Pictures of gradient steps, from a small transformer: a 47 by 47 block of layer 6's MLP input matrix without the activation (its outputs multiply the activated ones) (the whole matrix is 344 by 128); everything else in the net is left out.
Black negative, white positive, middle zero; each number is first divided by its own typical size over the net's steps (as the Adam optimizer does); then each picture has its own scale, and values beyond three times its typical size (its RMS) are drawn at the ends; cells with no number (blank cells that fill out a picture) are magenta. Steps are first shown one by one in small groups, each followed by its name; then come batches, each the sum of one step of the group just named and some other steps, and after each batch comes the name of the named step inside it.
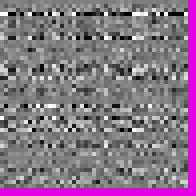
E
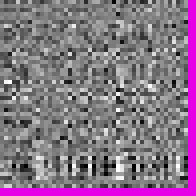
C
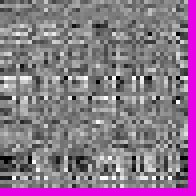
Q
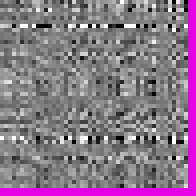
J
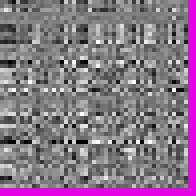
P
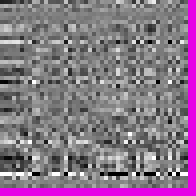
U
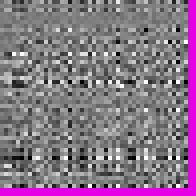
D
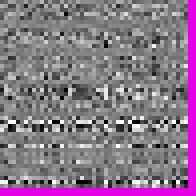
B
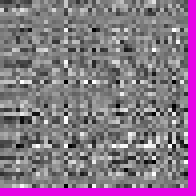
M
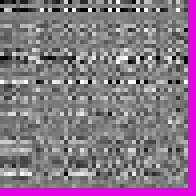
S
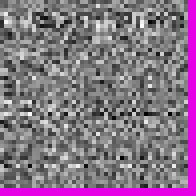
E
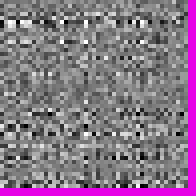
B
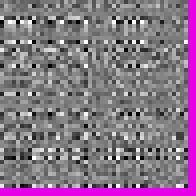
D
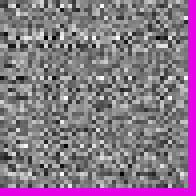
U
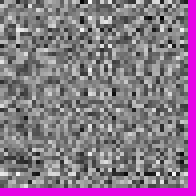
U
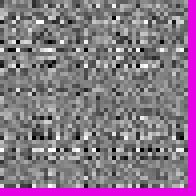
E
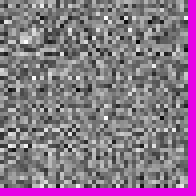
E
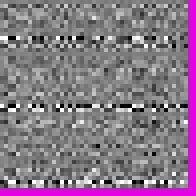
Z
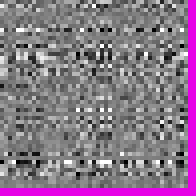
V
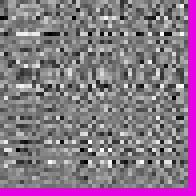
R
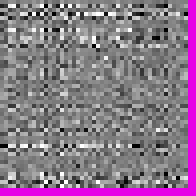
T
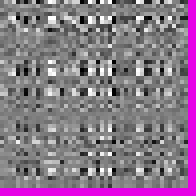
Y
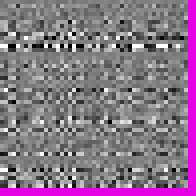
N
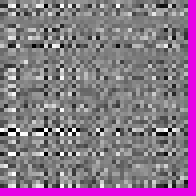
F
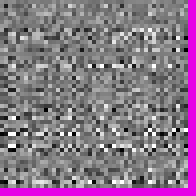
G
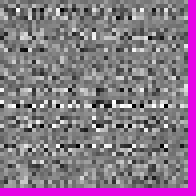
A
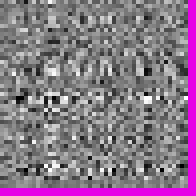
Y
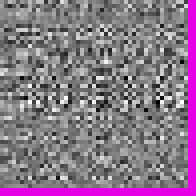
V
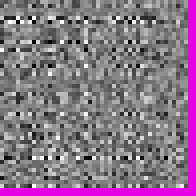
R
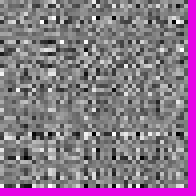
Y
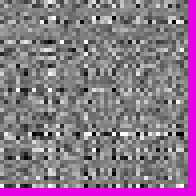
Y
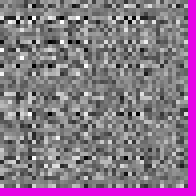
V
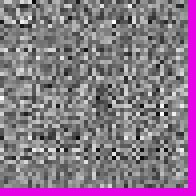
A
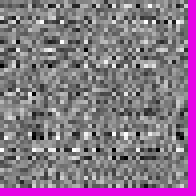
G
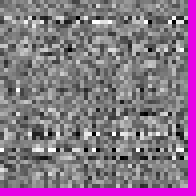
N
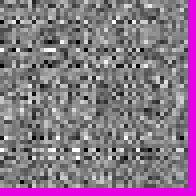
R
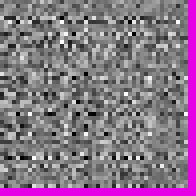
N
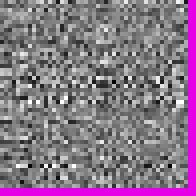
R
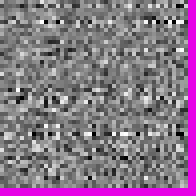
G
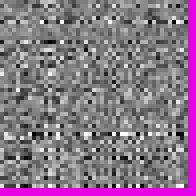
R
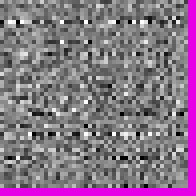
R
